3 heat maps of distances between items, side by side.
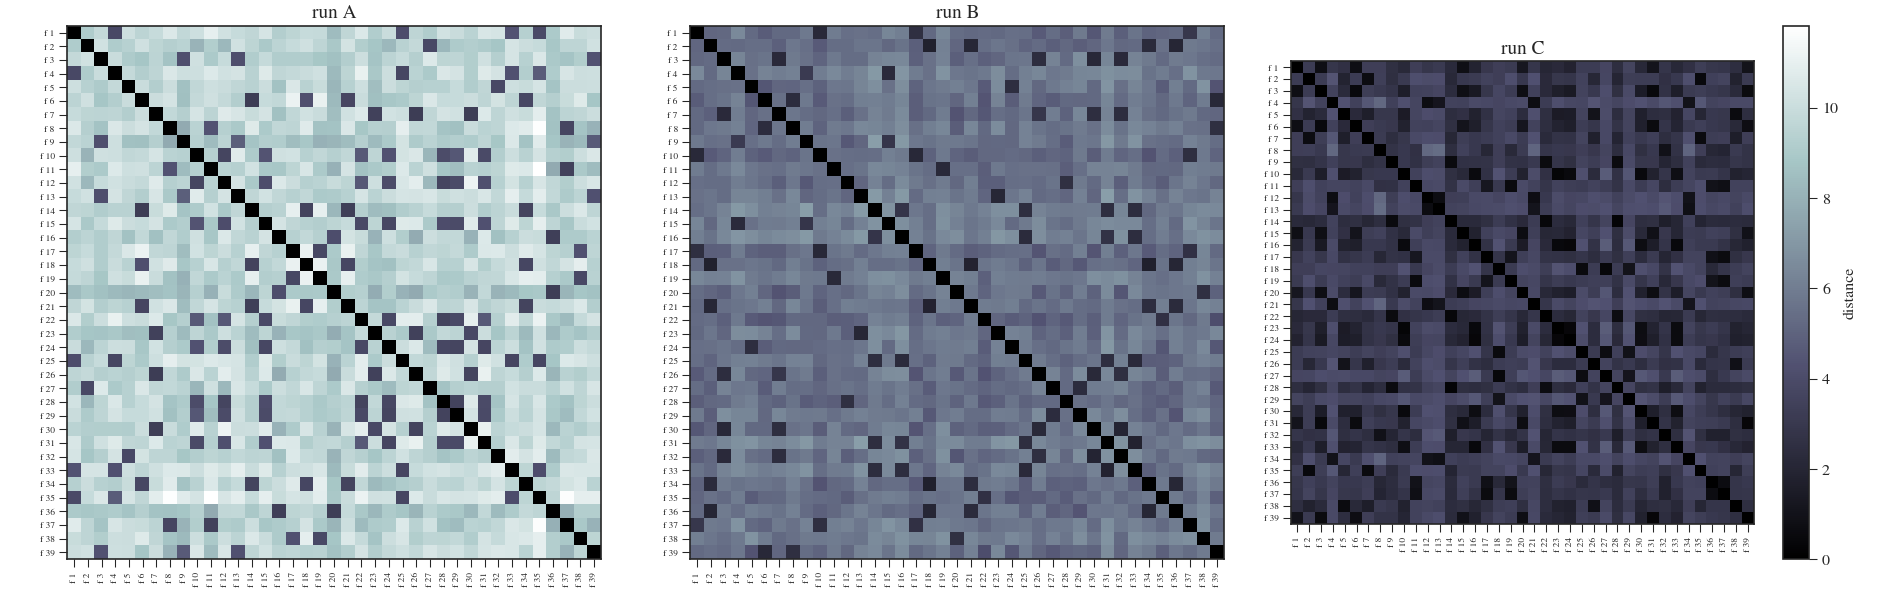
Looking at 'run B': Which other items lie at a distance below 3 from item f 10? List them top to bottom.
f 1, f 17, f 37
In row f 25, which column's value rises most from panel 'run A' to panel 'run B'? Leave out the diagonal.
f 4
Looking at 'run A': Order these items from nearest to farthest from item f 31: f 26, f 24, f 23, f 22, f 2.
f 24, f 22, f 2, f 23, f 26
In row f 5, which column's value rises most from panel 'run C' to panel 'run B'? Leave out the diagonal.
f 38
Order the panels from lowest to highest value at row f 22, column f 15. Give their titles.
run C, run A, run B
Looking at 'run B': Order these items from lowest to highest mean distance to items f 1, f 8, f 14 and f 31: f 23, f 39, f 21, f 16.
f 16, f 39, f 21, f 23
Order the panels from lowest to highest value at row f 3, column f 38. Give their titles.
run C, run B, run A
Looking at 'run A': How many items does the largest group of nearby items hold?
8
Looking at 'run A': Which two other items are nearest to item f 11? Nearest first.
f 37, f 8
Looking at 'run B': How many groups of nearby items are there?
13
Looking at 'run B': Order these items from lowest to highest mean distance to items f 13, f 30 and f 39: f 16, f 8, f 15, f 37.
f 8, f 37, f 15, f 16
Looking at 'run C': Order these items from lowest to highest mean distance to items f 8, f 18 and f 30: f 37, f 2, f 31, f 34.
f 37, f 31, f 2, f 34
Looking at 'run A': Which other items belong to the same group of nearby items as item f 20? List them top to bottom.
f 16, f 36
